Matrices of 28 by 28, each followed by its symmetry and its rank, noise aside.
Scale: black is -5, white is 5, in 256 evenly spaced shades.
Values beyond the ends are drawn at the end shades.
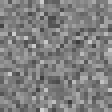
no symmetry, rank seven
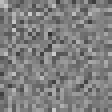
symmetric, rank seven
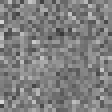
no symmetry, rank seven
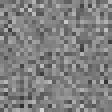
antisymmetric, rank eight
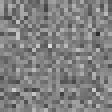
no symmetry, rank seven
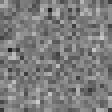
symmetric, rank eight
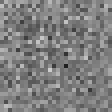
symmetric, rank eight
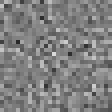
symmetric, rank seven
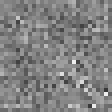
symmetric, rank seven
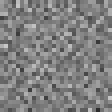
no symmetry, rank seven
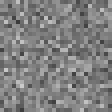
no symmetry, rank eight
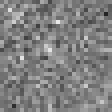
symmetric, rank eight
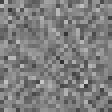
symmetric, rank eight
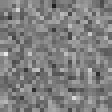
antisymmetric, rank eight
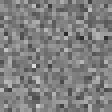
antisymmetric, rank eight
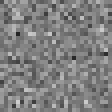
no symmetry, rank seven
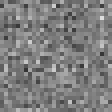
no symmetry, rank seven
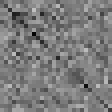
symmetric, rank eight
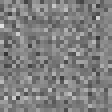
antisymmetric, rank eight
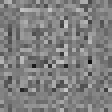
no symmetry, rank six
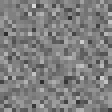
antisymmetric, rank eight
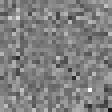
symmetric, rank eight
